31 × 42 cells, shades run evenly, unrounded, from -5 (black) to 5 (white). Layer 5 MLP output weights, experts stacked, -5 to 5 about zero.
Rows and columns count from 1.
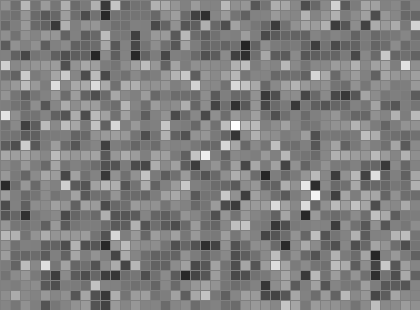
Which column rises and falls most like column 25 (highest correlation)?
14
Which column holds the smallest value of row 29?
27
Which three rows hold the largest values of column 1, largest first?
12, 7, 24
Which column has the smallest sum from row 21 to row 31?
11
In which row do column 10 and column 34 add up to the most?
1
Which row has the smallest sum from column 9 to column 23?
28
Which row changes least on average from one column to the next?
31
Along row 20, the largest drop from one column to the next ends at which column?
33
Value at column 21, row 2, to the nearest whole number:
-3
